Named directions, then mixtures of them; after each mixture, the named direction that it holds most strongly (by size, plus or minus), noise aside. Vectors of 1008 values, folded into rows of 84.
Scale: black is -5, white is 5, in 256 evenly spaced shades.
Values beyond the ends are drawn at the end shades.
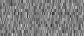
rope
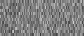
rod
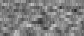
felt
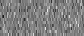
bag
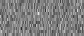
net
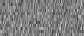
net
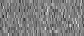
bag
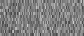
rod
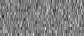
bag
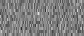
net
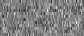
bag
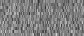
rod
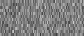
rod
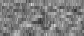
felt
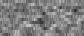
felt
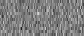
net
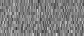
rod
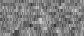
felt
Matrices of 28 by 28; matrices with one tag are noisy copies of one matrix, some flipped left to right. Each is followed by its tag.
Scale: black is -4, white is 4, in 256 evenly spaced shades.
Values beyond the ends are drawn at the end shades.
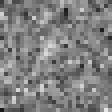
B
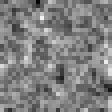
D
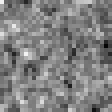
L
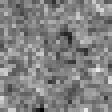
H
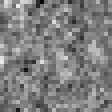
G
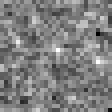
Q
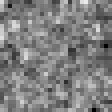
L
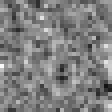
D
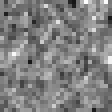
G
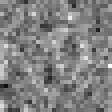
D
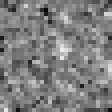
B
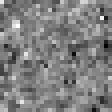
L
